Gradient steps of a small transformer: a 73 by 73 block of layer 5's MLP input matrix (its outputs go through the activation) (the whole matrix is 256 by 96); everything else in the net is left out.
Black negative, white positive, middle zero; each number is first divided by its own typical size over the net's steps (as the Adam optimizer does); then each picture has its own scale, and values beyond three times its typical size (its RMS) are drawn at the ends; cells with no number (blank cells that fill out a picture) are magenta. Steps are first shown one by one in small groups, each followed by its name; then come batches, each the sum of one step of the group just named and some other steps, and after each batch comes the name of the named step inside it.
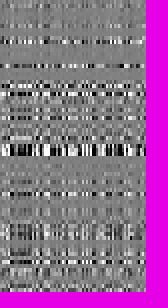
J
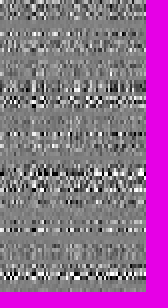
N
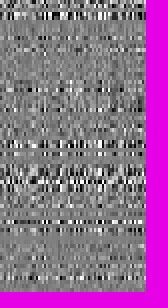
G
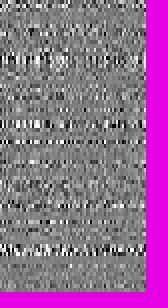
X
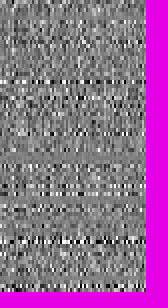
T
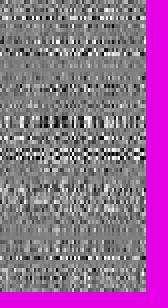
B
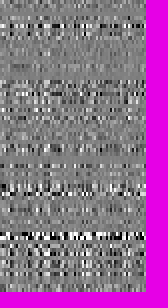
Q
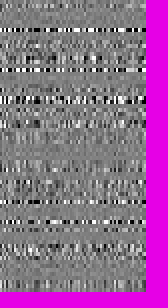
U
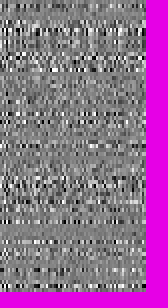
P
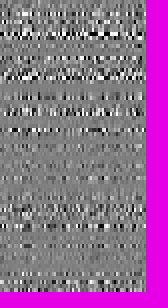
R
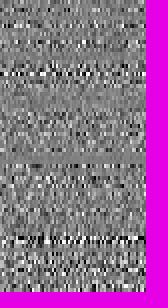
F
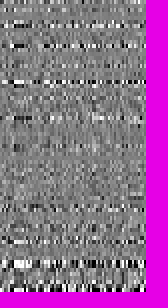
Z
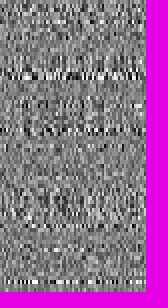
N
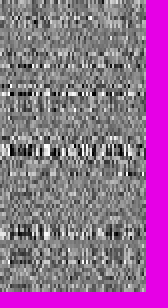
J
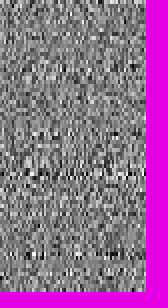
N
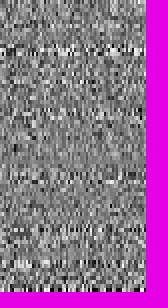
Z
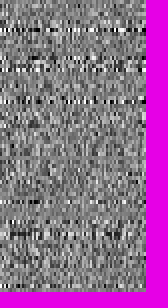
U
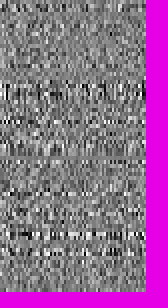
Q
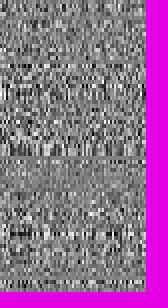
J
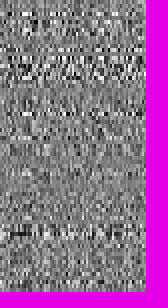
R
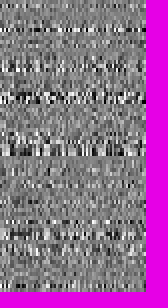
U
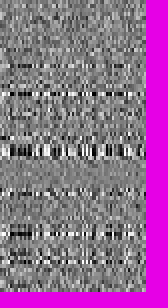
J
